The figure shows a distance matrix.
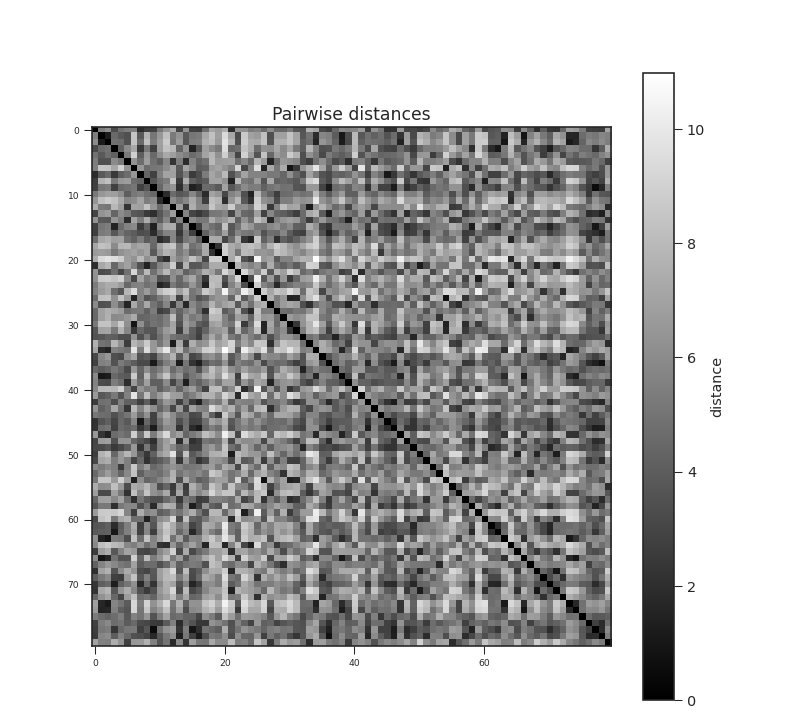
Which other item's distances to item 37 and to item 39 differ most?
14
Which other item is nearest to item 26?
54
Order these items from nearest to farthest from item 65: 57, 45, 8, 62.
8, 45, 62, 57
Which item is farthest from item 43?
18
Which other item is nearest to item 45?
7
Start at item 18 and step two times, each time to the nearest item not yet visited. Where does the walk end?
44
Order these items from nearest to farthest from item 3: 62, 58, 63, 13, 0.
62, 58, 0, 13, 63
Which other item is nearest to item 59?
23
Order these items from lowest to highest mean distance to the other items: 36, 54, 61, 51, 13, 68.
36, 13, 51, 61, 68, 54
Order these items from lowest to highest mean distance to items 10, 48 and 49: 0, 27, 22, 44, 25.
0, 44, 27, 22, 25
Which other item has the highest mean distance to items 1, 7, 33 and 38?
20
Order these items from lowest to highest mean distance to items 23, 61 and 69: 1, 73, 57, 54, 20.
57, 1, 54, 73, 20
